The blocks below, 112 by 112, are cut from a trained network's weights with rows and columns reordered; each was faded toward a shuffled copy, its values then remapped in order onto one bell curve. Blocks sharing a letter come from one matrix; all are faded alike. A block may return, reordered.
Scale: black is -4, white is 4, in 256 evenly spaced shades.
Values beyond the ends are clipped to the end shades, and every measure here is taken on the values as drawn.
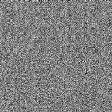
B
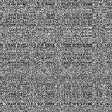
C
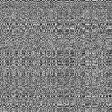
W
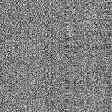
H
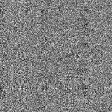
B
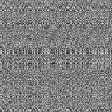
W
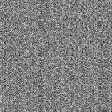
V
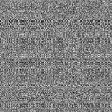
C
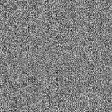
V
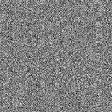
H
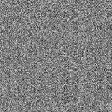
H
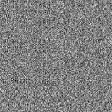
H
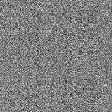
H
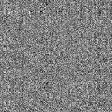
B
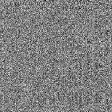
B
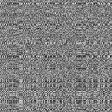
W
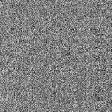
B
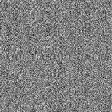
H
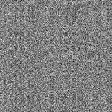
H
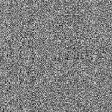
B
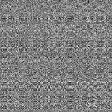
C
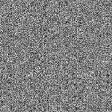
B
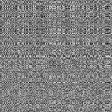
W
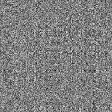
B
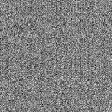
V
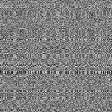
W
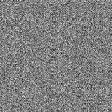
V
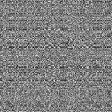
C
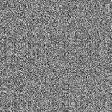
H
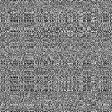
W
